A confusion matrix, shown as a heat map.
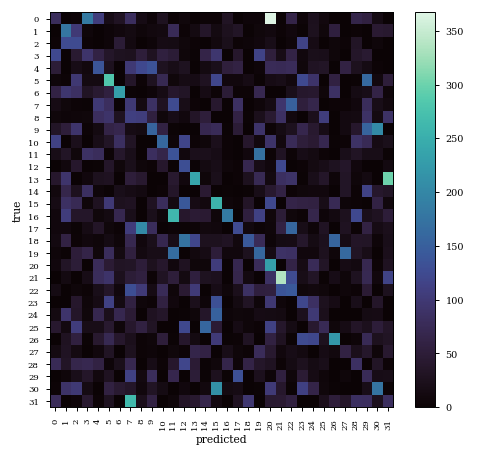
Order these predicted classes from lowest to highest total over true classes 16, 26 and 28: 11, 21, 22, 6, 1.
22, 21, 6, 1, 11
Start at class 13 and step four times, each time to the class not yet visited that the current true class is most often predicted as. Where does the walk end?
21
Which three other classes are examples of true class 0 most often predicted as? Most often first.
20, 3, 4
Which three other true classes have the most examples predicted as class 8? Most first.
17, 4, 22
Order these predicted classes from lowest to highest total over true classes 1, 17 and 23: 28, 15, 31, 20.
28, 31, 20, 15
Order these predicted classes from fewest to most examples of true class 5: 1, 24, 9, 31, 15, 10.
1, 9, 31, 10, 24, 15
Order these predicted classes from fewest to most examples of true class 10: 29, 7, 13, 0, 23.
13, 7, 23, 29, 0
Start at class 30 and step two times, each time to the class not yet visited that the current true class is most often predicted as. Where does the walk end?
12
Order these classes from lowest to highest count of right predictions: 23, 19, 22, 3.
3, 23, 22, 19
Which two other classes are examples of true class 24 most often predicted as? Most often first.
15, 1
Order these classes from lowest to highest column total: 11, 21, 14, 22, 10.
14, 10, 11, 22, 21
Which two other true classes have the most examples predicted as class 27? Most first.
19, 4
